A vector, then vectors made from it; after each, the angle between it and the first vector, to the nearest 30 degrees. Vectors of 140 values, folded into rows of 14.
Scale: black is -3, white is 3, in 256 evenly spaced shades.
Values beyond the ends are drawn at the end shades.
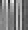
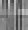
150 degrees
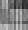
60 degrees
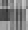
120 degrees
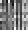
150 degrees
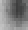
90 degrees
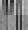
150 degrees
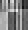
30 degrees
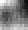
90 degrees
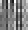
150 degrees
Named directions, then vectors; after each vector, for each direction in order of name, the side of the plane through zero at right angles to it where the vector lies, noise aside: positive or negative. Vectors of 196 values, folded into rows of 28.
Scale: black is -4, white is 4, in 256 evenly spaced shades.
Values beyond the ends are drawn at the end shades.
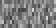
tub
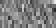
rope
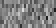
positive, negative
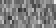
positive, positive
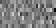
positive, negative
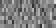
positive, positive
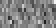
positive, positive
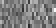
negative, positive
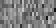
positive, negative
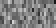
negative, negative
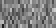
negative, positive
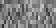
negative, positive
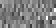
negative, positive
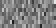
positive, positive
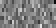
negative, negative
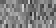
positive, negative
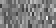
negative, positive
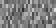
negative, positive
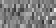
negative, positive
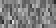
negative, negative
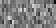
negative, negative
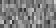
positive, positive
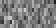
negative, negative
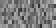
positive, positive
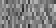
negative, positive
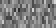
positive, positive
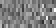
negative, positive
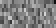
negative, negative
